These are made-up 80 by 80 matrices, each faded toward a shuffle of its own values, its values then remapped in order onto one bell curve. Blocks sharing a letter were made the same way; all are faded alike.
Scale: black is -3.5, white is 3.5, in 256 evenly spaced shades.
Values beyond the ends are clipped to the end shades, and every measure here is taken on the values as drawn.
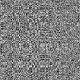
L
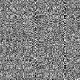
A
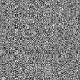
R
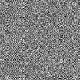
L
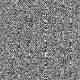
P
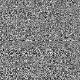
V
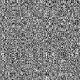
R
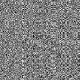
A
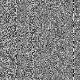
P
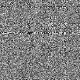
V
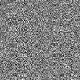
R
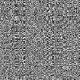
A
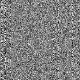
P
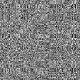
A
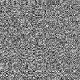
R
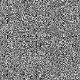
V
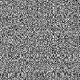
R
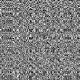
L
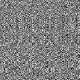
A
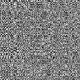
L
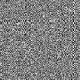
A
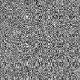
L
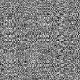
L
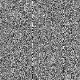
P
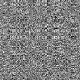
L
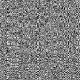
A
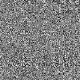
V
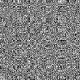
L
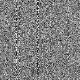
P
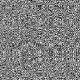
L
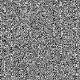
V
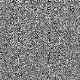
V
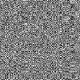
L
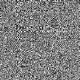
V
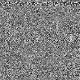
V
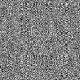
L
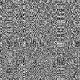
A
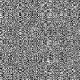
L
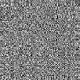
R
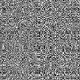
A
